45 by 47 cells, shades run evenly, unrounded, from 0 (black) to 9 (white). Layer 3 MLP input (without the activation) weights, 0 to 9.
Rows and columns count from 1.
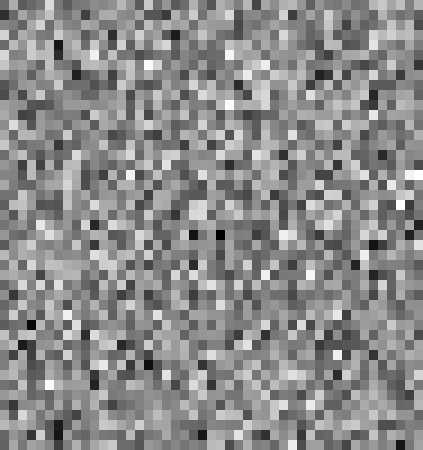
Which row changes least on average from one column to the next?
43
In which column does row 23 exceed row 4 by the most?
13
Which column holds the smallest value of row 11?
42
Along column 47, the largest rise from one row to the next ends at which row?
18
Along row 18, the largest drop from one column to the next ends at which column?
16
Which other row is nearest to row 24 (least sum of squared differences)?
26
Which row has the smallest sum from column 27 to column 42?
30
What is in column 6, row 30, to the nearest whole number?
5
